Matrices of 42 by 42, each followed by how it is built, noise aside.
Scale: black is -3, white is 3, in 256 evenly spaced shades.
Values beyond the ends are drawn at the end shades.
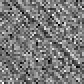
Toeplitz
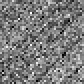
Hankel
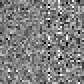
uneven columns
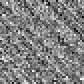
Toeplitz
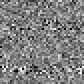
uneven rows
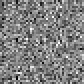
repeating rows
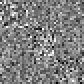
block diagonal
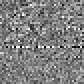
uneven rows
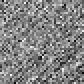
Hankel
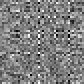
low rank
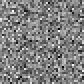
repeating rows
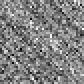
Toeplitz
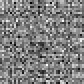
blocks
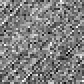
Hankel
